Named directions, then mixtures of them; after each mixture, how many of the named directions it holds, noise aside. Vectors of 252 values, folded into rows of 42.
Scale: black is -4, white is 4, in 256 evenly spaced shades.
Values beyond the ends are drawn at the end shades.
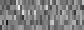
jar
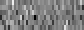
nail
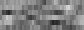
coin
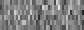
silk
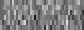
two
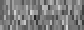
two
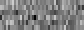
three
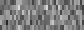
two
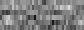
two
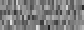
four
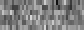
two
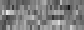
one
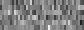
four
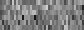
three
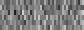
two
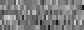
three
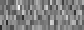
one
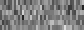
four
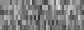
two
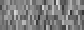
one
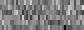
four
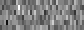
one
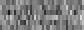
four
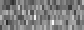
four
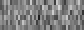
one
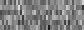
three
